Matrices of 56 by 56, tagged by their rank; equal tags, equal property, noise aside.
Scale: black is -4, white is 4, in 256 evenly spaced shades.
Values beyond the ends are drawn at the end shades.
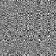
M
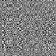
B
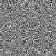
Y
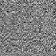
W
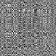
M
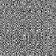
Y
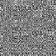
W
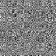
W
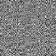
Y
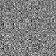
B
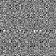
Y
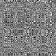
B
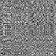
B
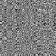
Y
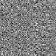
W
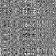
B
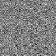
W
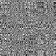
M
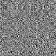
Y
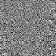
W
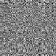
B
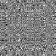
B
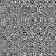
B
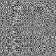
W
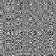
M
